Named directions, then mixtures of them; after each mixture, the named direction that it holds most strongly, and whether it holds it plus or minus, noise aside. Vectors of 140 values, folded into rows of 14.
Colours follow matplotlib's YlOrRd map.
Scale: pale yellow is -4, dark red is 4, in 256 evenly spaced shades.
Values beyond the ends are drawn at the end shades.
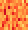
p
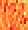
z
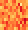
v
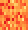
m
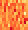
z, plus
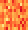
v, plus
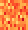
m, minus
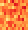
m, minus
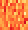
z, plus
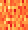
p, minus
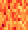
p, plus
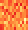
v, minus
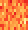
v, minus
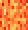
m, plus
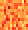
p, plus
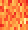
v, minus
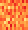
m, minus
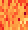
z, minus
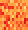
m, plus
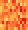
v, plus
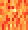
m, plus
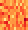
v, plus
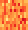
m, minus
